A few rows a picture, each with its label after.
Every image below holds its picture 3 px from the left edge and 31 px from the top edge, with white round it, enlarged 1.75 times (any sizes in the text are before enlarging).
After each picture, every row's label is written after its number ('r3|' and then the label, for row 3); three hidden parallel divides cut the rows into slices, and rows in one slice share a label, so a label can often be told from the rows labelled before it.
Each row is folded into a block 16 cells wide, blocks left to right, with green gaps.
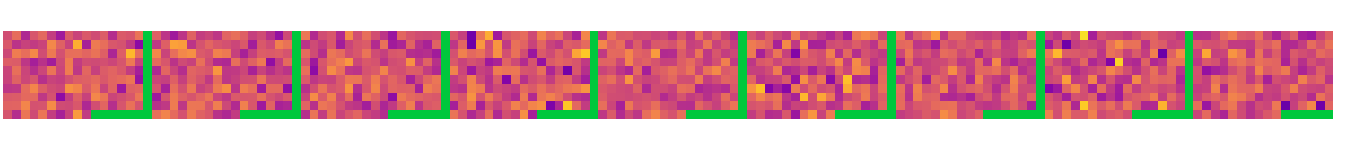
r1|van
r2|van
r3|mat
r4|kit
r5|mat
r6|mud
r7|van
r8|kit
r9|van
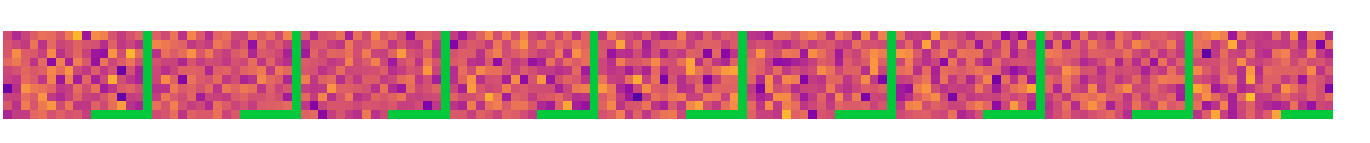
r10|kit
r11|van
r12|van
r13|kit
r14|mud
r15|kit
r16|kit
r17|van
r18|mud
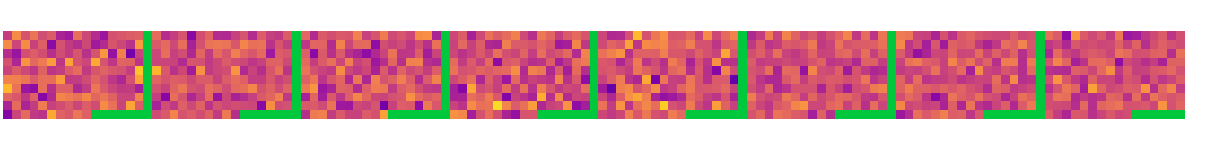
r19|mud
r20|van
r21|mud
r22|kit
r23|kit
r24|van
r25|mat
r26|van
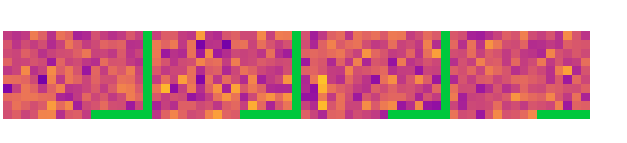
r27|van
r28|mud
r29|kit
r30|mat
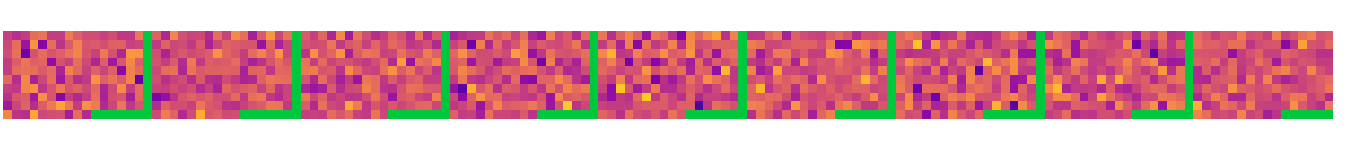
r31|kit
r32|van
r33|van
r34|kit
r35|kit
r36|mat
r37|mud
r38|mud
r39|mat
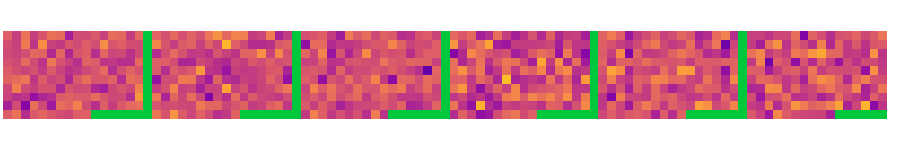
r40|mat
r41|van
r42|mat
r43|mud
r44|mat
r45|kit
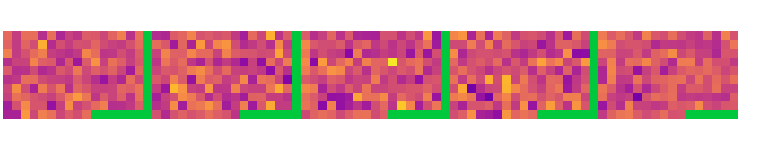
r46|mat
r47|kit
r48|mud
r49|mud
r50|mat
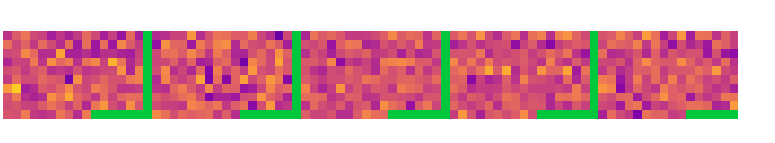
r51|mud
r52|kit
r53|mat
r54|mat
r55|mud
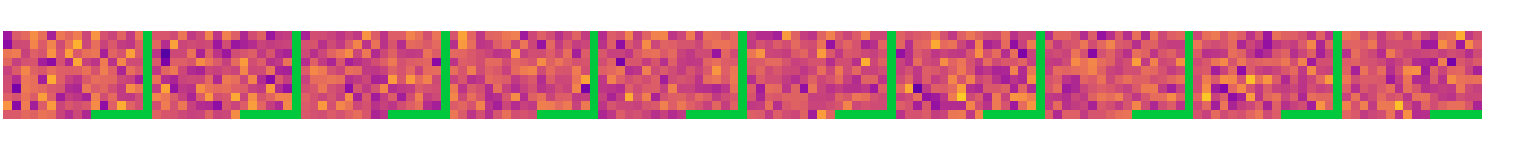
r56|kit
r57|mud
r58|van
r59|mat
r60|van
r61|van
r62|mud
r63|mat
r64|mud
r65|van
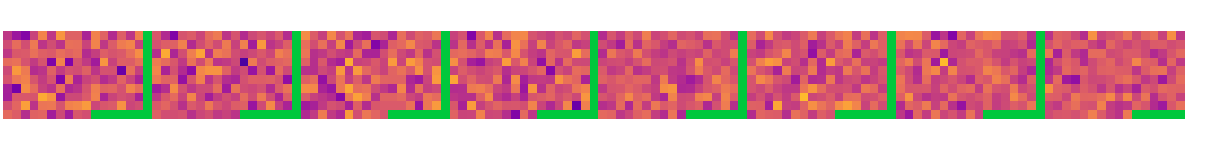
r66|kit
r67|kit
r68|mud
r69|kit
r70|van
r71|mat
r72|mat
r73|mat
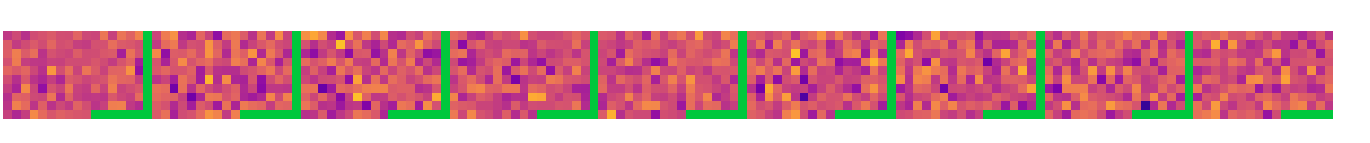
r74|van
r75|mud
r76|mud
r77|van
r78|van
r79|kit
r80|kit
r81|kit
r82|mat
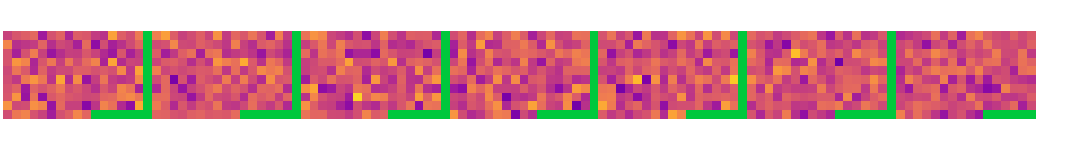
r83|mud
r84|mat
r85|mud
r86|kit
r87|mud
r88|van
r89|van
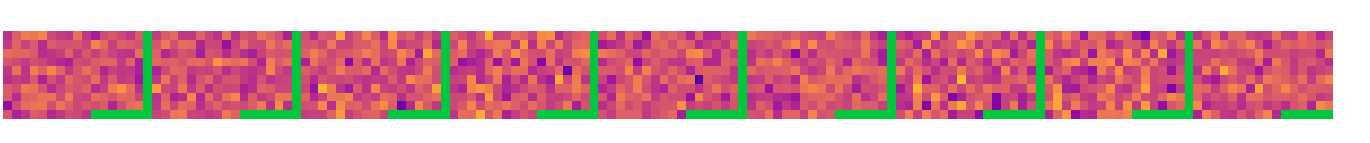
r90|van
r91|mat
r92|kit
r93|kit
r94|van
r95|mat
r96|kit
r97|mud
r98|mat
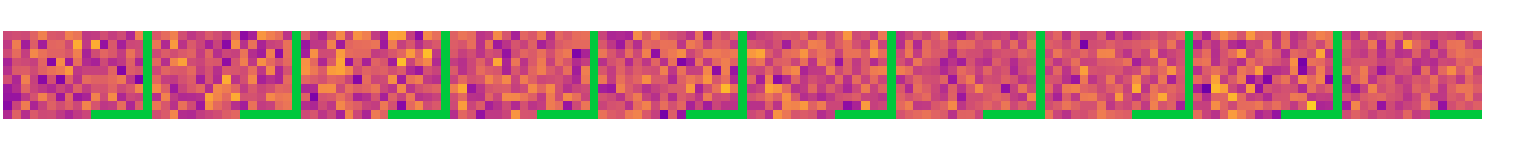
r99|kit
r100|mud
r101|kit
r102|mud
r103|kit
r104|kit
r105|van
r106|van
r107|kit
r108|van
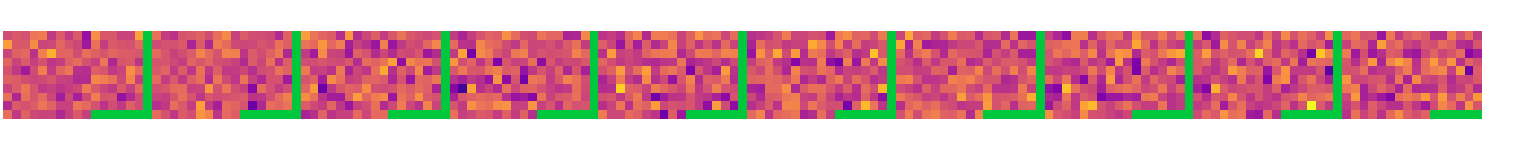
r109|van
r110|van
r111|mud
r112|kit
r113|kit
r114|kit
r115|mat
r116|kit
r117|kit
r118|mud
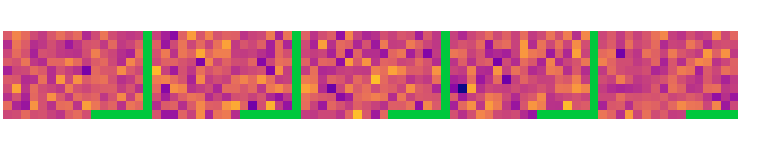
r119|mat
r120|kit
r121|mud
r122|kit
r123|van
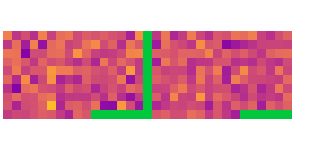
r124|kit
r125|van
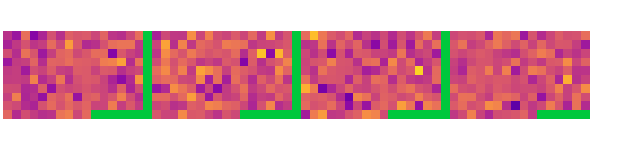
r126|mat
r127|kit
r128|mud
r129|mat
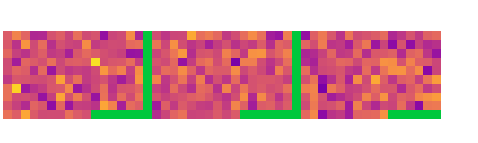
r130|mud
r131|van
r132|mud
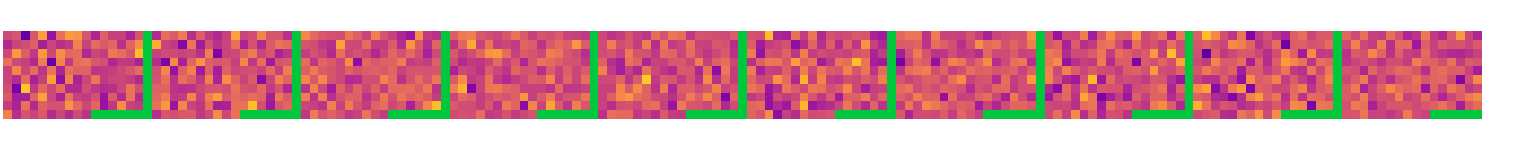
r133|kit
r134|mud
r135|mat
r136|mat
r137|van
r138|mud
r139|mat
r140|kit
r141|mud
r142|mat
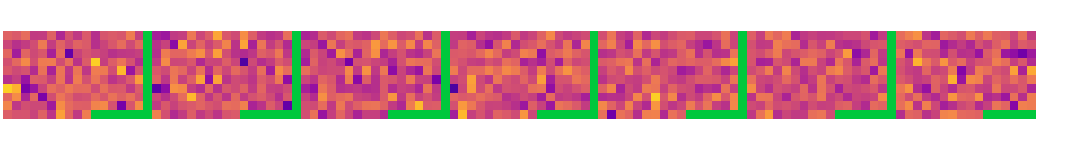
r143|mud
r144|kit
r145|kit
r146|van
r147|mat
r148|mat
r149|mud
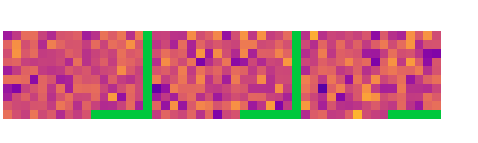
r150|van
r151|kit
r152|mud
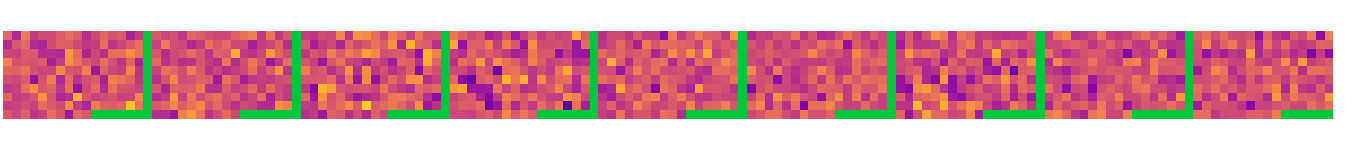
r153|van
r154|van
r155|kit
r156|mud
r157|van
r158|van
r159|kit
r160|mat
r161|mat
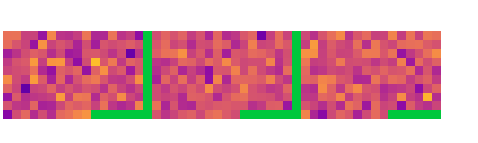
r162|mud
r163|van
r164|van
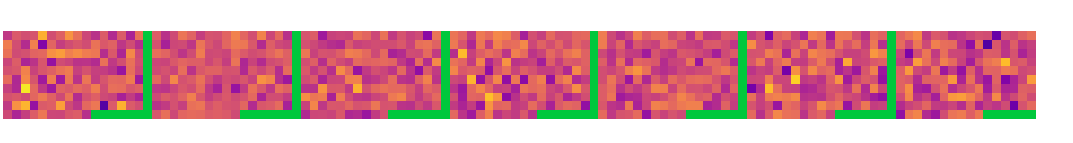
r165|kit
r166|van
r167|van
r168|kit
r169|mat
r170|kit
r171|mud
